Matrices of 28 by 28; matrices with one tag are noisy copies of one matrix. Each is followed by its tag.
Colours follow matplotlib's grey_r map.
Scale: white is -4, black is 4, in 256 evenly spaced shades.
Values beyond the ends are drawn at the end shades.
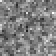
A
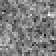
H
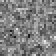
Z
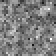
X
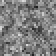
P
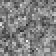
A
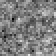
A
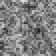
P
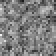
X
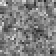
P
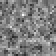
Z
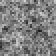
P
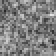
H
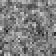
P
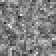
Z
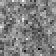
P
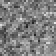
A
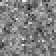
P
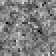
P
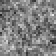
H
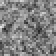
P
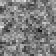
P
